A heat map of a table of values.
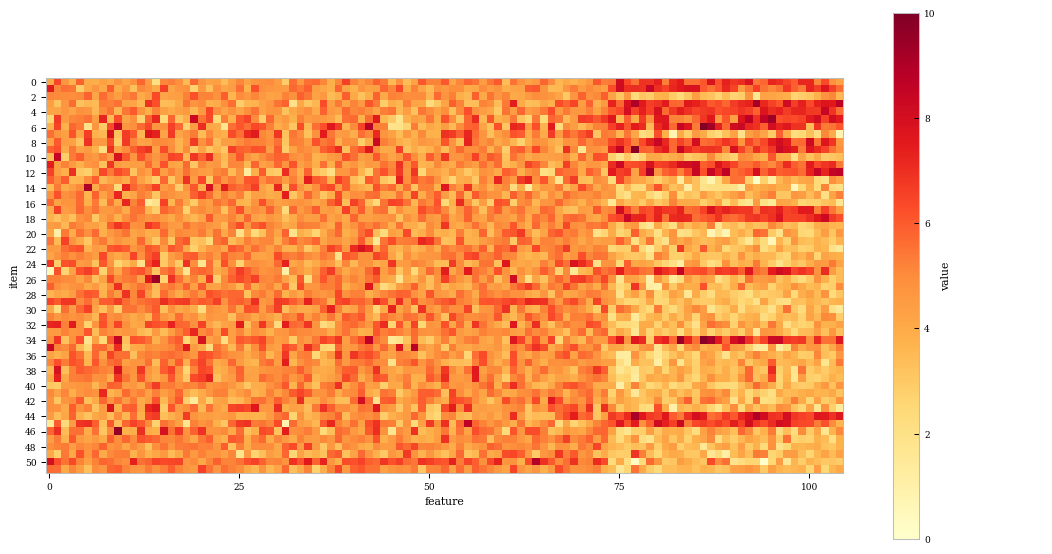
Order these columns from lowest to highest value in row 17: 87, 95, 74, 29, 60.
60, 74, 29, 95, 87
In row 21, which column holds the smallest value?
95
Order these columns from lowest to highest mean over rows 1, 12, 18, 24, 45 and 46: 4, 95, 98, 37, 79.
37, 4, 98, 95, 79
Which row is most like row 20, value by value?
49
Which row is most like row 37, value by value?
15
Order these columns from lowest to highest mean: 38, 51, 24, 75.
75, 51, 24, 38
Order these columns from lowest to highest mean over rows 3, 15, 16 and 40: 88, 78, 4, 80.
80, 88, 78, 4
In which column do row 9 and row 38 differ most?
77
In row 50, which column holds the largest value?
64
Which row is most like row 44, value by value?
3
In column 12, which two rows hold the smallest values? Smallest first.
24, 5
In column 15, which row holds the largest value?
46
